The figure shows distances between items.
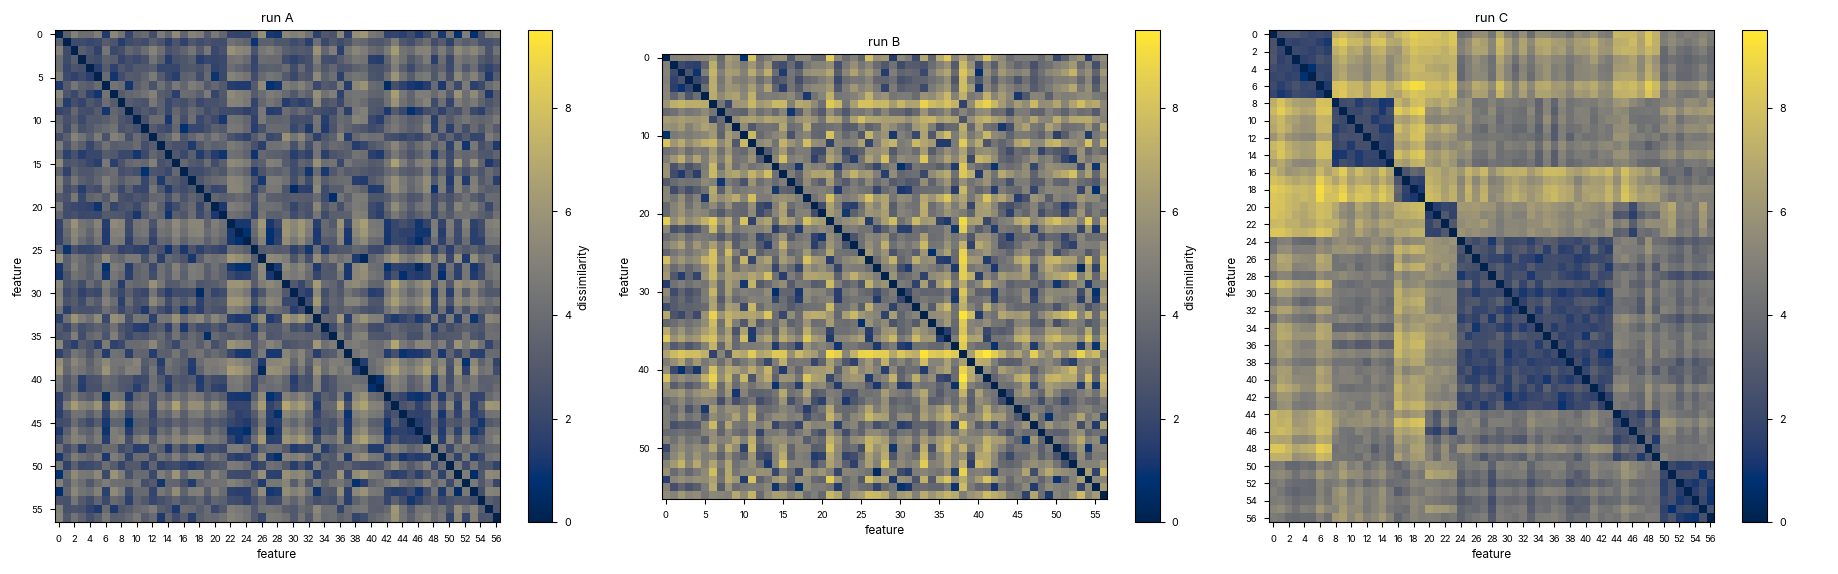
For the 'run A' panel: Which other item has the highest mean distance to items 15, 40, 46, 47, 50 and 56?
43
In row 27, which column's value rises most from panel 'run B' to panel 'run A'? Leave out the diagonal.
31
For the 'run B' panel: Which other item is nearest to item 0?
10
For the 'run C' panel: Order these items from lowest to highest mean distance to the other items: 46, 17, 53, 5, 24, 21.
24, 53, 46, 5, 21, 17
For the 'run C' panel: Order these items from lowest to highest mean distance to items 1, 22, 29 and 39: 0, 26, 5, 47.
26, 47, 5, 0
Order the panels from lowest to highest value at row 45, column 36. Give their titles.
run A, run C, run B
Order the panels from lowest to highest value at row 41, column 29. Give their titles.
run C, run A, run B
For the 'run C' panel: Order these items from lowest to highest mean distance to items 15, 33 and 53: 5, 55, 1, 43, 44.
55, 43, 5, 44, 1
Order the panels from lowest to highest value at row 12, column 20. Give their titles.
run B, run A, run C
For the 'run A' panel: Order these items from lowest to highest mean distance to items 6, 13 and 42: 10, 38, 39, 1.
1, 10, 38, 39
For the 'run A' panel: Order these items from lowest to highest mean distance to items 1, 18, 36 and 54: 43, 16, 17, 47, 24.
16, 17, 24, 47, 43
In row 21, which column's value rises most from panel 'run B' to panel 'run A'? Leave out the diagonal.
26
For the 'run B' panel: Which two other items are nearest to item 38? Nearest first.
6, 8
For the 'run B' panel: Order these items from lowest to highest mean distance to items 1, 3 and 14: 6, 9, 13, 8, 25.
25, 9, 13, 8, 6
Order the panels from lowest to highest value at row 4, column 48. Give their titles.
run A, run B, run C
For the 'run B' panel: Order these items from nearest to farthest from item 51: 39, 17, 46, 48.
39, 48, 46, 17
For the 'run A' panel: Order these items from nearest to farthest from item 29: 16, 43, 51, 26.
16, 26, 51, 43
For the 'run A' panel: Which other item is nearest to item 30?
18
